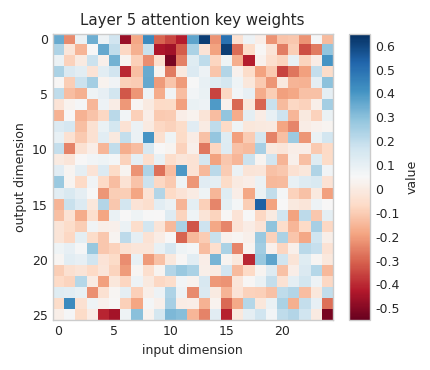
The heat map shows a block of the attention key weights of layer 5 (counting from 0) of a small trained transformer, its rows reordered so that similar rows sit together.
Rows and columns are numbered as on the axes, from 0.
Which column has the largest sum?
8
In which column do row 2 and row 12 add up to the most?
24
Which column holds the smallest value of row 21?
6
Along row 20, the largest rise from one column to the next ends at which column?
18
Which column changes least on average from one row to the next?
5
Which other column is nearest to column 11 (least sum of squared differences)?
22
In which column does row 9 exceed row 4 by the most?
21
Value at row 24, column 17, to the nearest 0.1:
0.2
